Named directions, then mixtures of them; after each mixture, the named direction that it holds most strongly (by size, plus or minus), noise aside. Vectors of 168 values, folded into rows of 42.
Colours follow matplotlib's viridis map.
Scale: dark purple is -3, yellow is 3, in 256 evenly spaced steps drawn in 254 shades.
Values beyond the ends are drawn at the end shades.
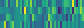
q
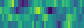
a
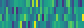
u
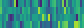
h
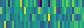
q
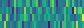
u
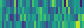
h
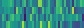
h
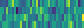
u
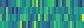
u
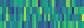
u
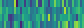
h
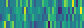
q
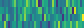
u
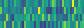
h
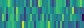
u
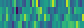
u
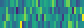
u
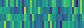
q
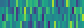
u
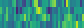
h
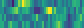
a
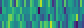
h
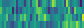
h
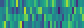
q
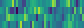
a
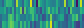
h
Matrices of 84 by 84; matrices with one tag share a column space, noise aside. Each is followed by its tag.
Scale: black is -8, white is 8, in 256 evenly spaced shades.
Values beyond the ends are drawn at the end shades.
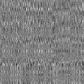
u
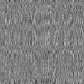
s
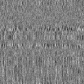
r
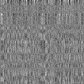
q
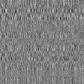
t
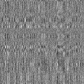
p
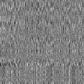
u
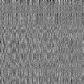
q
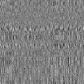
r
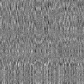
u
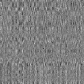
u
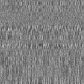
r
